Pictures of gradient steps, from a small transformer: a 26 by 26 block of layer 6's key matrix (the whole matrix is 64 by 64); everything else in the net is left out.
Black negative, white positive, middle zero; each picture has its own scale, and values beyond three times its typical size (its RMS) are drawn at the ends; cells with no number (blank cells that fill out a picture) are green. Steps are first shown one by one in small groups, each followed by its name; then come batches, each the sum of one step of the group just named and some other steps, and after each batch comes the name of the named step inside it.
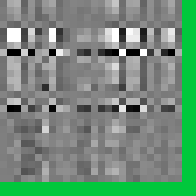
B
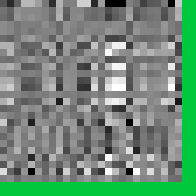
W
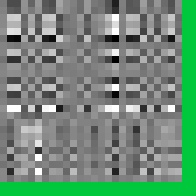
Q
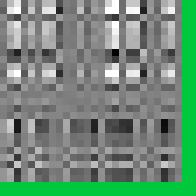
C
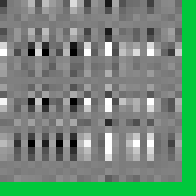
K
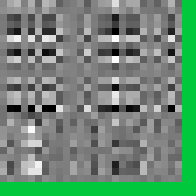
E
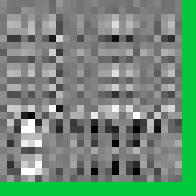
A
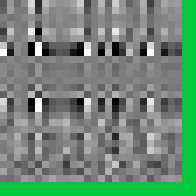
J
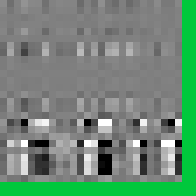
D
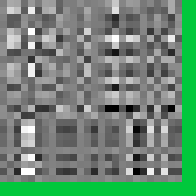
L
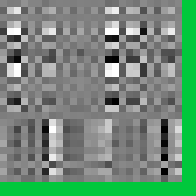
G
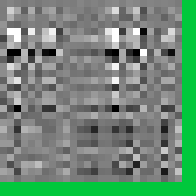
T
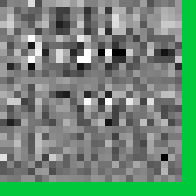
J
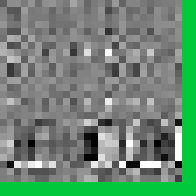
K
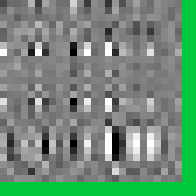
K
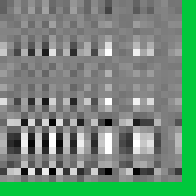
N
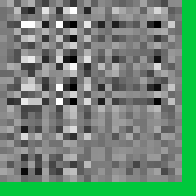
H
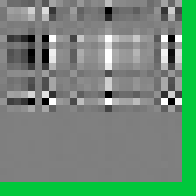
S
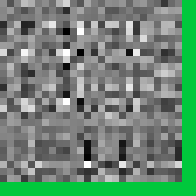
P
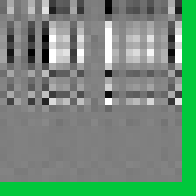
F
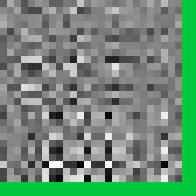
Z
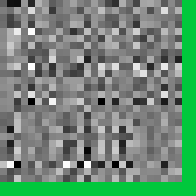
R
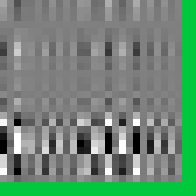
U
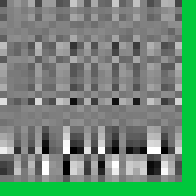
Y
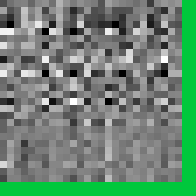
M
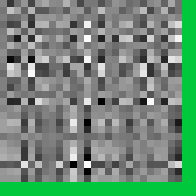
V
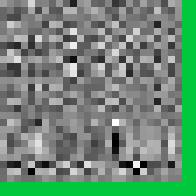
H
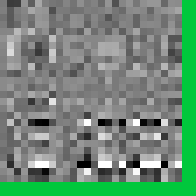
R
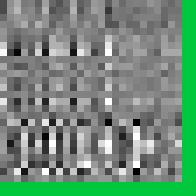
N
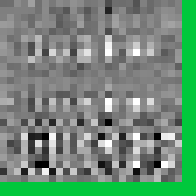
N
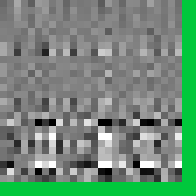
N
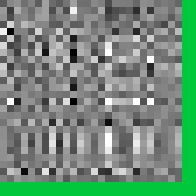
N
